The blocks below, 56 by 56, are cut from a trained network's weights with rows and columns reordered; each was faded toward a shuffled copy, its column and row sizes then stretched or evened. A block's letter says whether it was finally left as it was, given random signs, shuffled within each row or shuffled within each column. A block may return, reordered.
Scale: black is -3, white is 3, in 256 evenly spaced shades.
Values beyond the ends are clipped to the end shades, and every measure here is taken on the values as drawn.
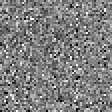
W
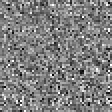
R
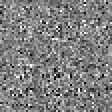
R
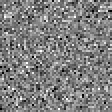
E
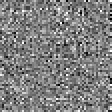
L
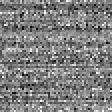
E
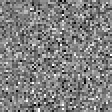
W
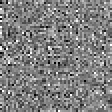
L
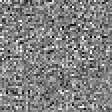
R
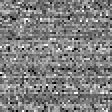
E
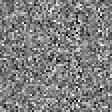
R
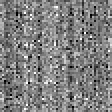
L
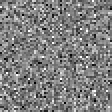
W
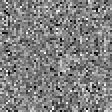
R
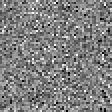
W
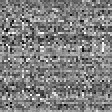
L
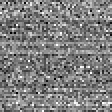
E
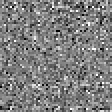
R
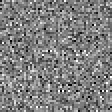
E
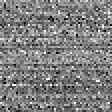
E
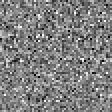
E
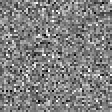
R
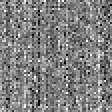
W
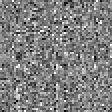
L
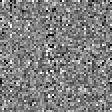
R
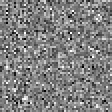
R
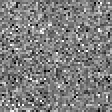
R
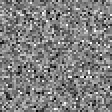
E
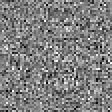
L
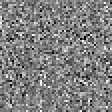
R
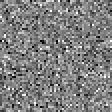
E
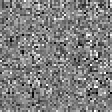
L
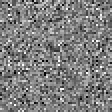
R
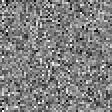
W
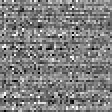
L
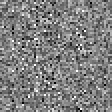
W
